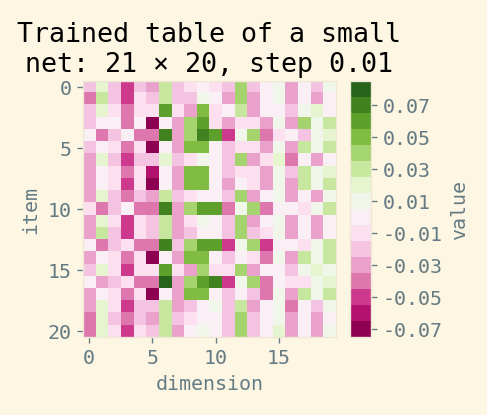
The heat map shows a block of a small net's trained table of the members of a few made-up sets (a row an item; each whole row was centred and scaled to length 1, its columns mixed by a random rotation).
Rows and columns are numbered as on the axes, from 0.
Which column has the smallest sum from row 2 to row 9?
5
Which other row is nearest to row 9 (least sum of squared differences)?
19
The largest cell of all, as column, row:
6, 16
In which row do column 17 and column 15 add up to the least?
4
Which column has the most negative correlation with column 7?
8
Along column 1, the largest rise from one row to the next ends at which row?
11
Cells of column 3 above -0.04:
4
